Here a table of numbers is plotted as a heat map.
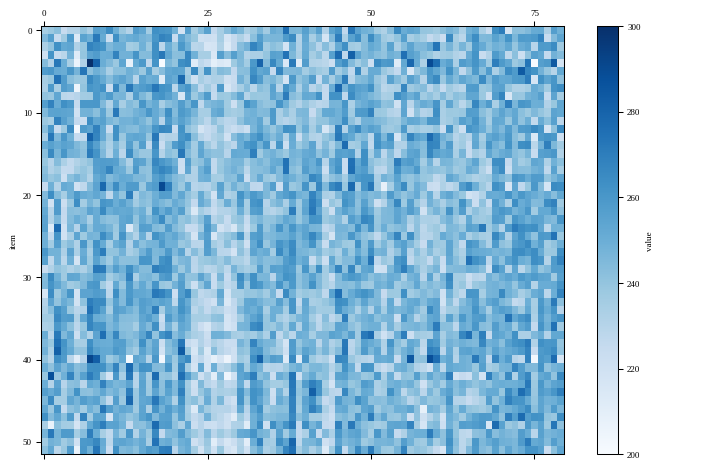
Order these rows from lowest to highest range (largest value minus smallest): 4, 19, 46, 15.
15, 46, 19, 4
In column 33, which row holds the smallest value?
19
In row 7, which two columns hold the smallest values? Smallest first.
5, 28
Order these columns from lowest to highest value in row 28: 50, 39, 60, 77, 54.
77, 60, 39, 54, 50
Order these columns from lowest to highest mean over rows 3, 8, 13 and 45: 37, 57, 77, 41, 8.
77, 41, 57, 37, 8
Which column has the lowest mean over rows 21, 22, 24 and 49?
23
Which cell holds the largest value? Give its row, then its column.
4, 7
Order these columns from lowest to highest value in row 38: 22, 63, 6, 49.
22, 6, 63, 49
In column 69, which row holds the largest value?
48
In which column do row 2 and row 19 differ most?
18
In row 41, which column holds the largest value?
13
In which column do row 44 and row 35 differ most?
41
